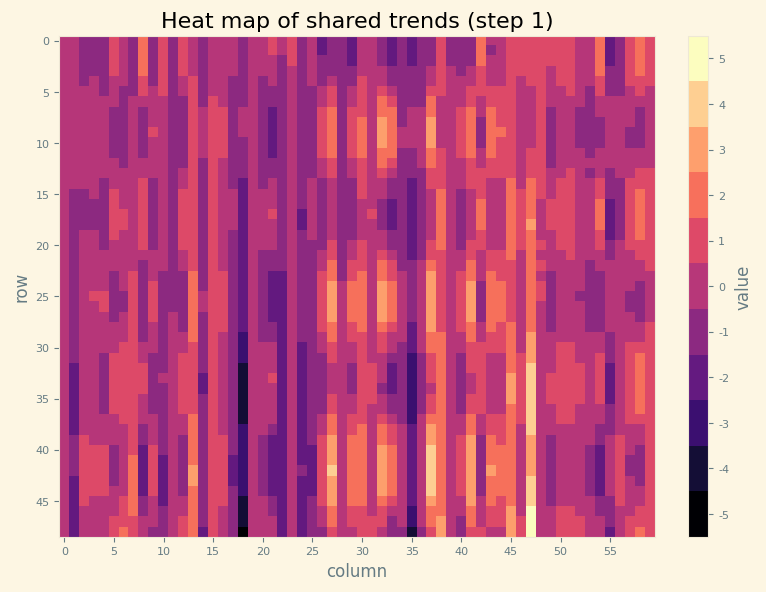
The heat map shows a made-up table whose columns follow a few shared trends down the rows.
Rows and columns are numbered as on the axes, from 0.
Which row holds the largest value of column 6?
48
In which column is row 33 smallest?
18
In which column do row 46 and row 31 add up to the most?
47
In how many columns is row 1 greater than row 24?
22
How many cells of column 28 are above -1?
25
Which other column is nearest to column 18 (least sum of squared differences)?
35
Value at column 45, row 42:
2
